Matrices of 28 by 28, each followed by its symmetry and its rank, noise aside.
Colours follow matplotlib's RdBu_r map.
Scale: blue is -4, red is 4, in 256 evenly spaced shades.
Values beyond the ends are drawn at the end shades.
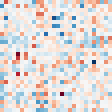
antisymmetric, rank six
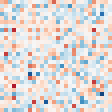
no symmetry, rank six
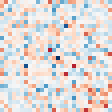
symmetric, rank seven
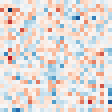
no symmetry, rank eight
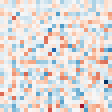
antisymmetric, rank eight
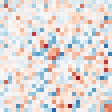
symmetric, rank seven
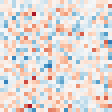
no symmetry, rank eight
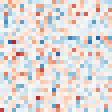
no symmetry, rank eight
